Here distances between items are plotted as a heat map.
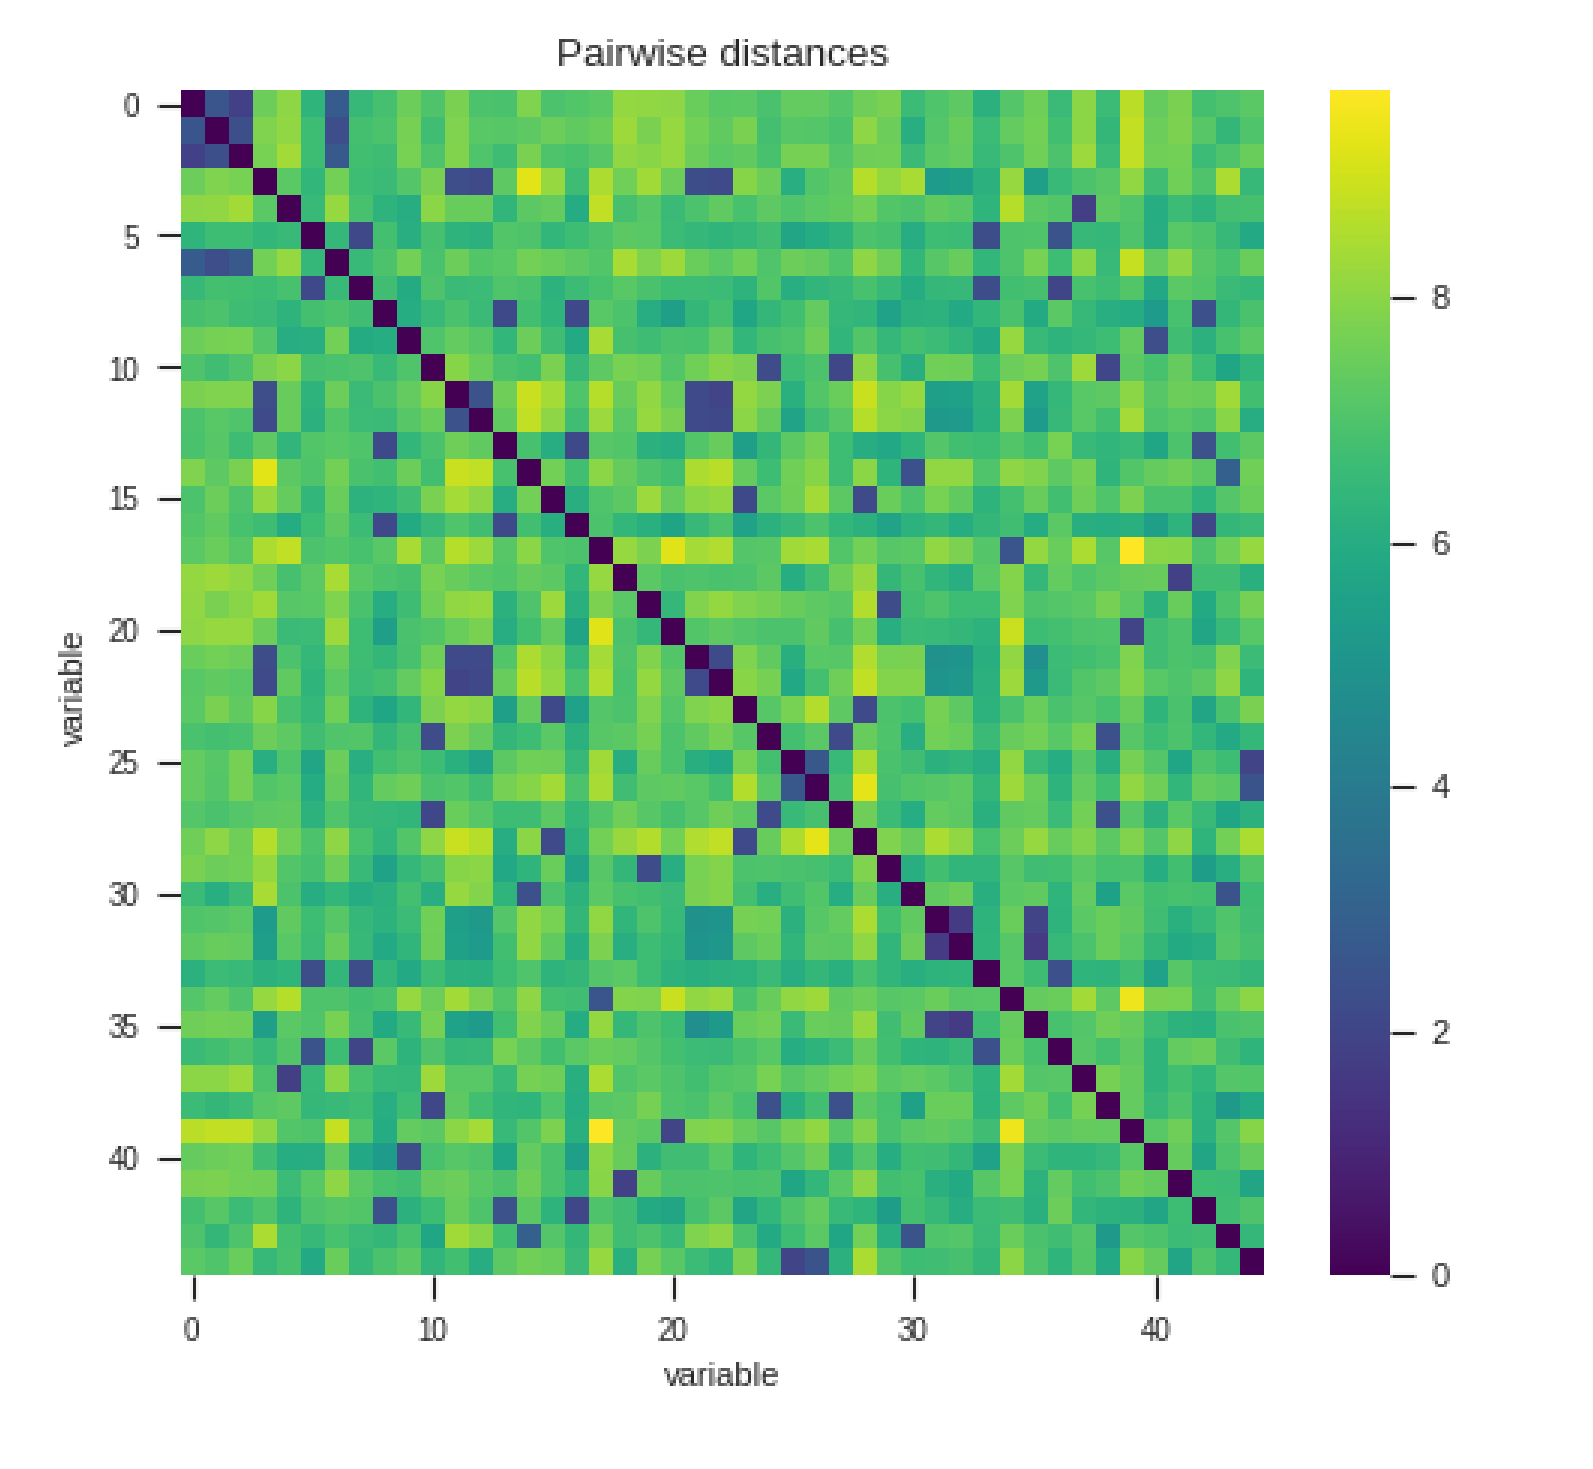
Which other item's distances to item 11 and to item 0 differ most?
2
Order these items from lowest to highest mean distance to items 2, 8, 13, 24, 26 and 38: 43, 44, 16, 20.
16, 44, 43, 20
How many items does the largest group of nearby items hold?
5
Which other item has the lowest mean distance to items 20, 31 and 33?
32
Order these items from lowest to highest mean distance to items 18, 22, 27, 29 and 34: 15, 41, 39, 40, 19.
41, 19, 40, 15, 39
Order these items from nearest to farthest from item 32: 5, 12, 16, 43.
12, 16, 5, 43
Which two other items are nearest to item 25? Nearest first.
44, 26
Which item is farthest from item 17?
39
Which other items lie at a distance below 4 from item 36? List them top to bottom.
5, 7, 33
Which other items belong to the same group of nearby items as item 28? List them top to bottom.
15, 23
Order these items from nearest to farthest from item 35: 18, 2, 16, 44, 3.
3, 16, 18, 44, 2
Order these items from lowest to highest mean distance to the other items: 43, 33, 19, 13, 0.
33, 13, 43, 0, 19
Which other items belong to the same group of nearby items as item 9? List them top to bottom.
40
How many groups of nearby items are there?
15
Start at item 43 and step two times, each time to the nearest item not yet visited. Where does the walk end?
14
